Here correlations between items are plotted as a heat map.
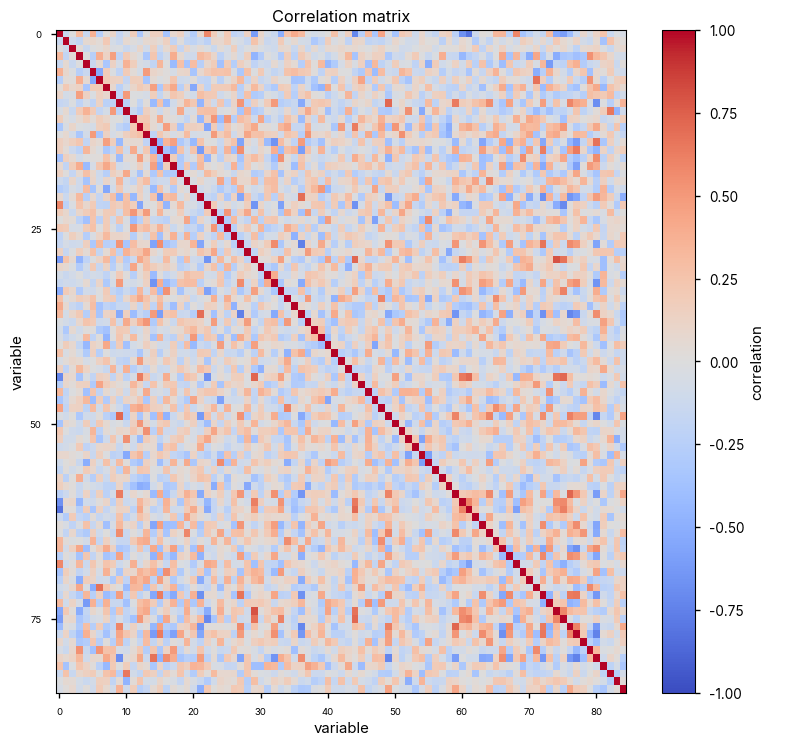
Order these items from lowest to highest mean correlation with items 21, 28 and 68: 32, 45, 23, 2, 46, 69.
32, 45, 2, 69, 23, 46
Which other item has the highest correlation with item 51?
13
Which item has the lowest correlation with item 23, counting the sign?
58
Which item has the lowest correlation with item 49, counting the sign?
80
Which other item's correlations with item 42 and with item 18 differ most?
12
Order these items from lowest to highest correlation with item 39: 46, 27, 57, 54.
54, 57, 46, 27
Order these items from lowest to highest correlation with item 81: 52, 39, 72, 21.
72, 52, 39, 21
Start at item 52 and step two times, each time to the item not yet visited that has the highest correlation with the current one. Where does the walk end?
82
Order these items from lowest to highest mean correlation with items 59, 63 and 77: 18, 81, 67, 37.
81, 37, 18, 67
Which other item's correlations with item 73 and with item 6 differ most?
5
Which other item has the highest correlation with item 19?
64
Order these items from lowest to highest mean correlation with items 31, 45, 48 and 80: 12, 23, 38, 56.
38, 56, 23, 12
